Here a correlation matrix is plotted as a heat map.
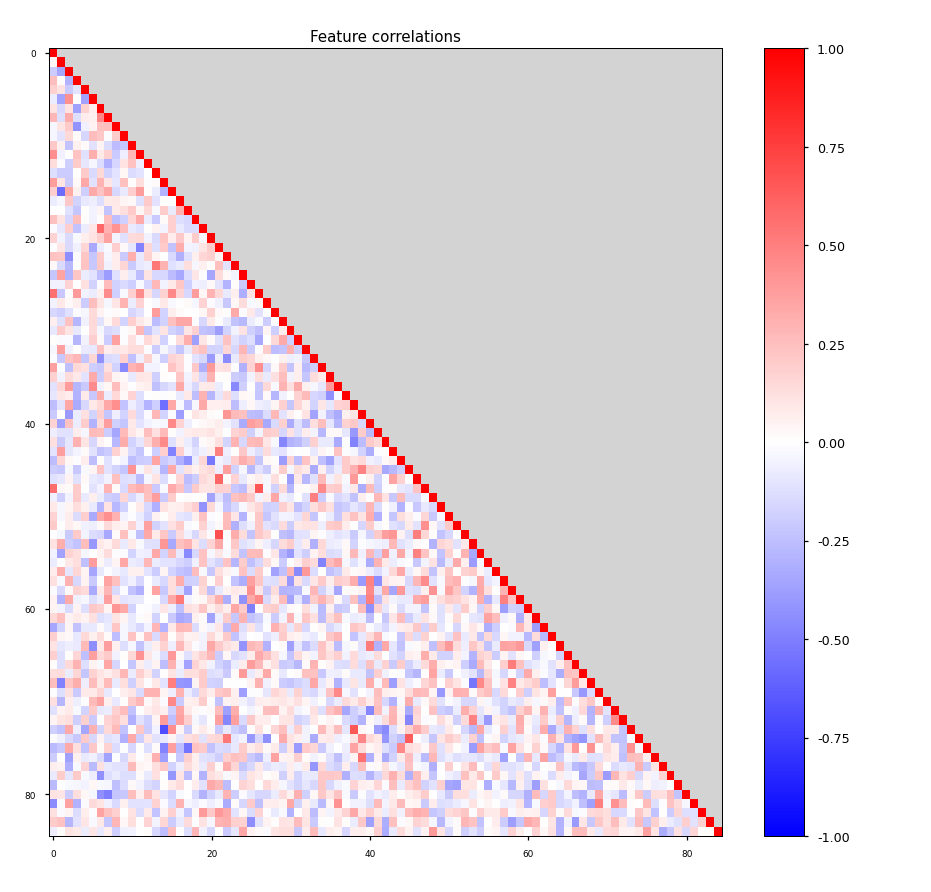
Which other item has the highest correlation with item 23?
13
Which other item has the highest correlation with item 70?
15
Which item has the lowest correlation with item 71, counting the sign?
40
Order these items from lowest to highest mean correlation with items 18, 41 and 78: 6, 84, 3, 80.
6, 80, 84, 3
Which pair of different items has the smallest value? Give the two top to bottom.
14, 73
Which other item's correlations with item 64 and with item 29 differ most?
42
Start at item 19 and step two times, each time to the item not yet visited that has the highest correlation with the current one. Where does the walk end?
7
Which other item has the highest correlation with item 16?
59
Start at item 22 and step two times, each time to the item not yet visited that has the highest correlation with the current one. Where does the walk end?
45
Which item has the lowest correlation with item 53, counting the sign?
68
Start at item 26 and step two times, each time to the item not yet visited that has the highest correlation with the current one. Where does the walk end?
0
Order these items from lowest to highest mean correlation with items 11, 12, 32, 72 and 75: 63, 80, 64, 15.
64, 80, 63, 15
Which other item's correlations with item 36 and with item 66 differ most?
58
